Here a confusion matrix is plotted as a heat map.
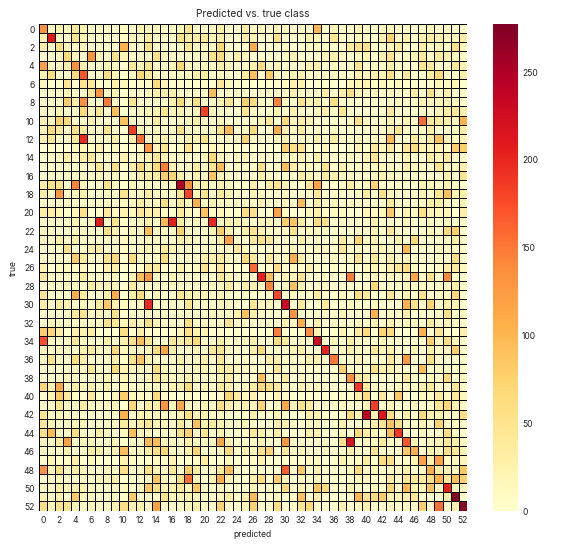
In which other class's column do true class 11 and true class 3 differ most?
6
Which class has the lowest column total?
24
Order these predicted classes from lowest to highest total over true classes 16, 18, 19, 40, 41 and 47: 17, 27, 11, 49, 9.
9, 11, 27, 17, 49
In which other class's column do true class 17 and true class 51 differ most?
18
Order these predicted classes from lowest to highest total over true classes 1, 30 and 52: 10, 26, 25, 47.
25, 10, 47, 26
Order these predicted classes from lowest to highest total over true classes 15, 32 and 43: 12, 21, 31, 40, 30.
40, 31, 21, 12, 30
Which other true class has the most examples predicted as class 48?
50
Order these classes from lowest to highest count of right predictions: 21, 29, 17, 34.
29, 21, 34, 17
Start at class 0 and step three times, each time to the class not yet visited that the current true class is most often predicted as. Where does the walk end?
5
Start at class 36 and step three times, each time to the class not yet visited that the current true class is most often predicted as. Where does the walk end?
27
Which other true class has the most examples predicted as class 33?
52
